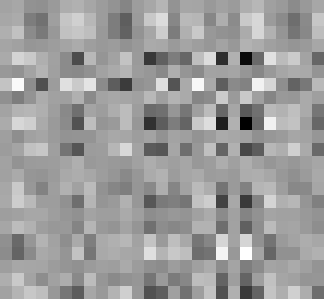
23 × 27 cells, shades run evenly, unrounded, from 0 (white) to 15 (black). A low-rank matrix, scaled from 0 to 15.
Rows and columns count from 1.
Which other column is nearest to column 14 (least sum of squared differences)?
22
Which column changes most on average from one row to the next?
21
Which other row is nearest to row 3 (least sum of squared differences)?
2
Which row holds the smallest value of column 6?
7
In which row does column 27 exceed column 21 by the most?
20
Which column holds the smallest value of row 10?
23
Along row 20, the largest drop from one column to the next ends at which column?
19
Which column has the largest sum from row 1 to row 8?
11
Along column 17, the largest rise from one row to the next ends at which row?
8
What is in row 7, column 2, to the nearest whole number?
0
